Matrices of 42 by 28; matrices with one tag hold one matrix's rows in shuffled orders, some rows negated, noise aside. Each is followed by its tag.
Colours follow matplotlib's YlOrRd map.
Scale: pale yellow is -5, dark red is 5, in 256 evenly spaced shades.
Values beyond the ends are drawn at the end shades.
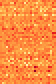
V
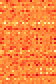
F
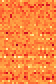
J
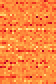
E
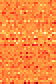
V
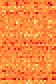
V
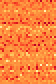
F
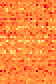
E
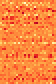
V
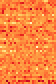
E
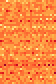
F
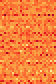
F
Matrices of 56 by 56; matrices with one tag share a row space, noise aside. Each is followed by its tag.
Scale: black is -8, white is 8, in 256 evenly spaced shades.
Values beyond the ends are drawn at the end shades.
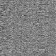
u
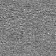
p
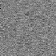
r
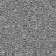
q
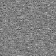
r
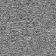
p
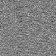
r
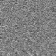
q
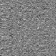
u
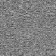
p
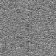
r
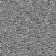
r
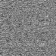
u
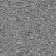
r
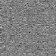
u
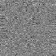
q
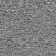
p
